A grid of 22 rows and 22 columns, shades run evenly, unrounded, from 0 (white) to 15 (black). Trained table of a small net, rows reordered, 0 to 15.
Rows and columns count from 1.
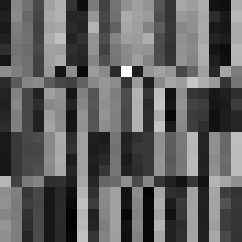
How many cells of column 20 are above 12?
11
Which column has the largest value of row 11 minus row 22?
20
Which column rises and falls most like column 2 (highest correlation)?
13
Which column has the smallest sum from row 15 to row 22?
8
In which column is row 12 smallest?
15
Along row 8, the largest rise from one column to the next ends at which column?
14
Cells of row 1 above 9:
9
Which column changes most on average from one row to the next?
12
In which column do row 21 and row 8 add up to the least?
18
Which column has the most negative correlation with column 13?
21
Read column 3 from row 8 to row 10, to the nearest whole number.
7 11 11
